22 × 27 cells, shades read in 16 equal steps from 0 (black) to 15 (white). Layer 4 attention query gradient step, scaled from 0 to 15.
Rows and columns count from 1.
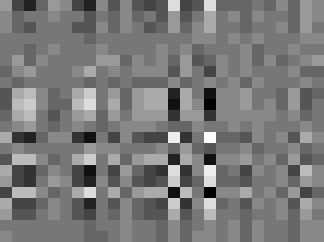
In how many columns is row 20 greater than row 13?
14
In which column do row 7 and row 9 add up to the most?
8
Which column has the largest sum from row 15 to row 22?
18
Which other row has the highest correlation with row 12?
11
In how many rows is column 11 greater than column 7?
10
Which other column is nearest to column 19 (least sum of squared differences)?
4
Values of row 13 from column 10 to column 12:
4 8 5
